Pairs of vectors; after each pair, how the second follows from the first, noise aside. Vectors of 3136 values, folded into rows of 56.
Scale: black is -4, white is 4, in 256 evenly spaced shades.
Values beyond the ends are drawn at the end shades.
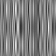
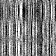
wrapped around, scaled up.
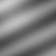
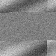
wrapped around, partly zeroed.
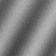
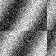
wrapped around, scaled up.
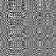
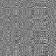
reversed, shrunk.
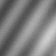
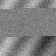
negated, partly zeroed.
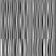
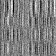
reversed.
